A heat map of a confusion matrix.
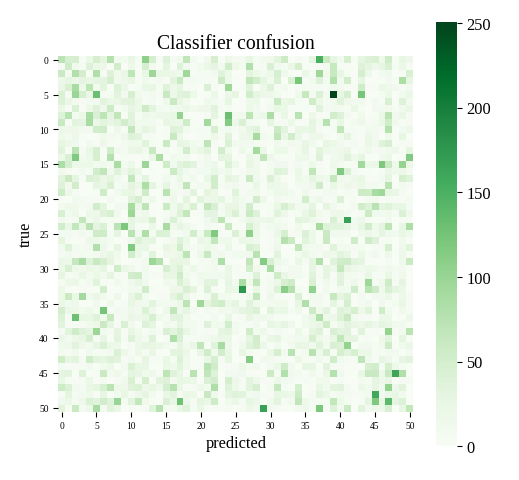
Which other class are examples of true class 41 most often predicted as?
23
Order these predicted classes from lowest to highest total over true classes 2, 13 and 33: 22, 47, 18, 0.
22, 47, 0, 18
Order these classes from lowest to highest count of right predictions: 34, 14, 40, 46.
46, 34, 40, 14
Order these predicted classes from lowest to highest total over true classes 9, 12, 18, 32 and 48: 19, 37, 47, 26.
19, 37, 26, 47
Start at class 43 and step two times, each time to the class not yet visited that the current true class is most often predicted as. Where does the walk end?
10
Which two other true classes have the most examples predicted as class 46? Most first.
15, 19
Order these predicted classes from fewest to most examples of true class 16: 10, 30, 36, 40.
30, 10, 36, 40
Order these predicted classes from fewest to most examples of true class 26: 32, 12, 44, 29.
29, 12, 44, 32
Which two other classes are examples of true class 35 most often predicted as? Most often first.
20, 18
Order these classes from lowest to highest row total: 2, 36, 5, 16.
16, 36, 2, 5
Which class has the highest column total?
47
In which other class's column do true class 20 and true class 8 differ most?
24
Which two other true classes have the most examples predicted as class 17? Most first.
49, 8
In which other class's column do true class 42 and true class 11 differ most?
28
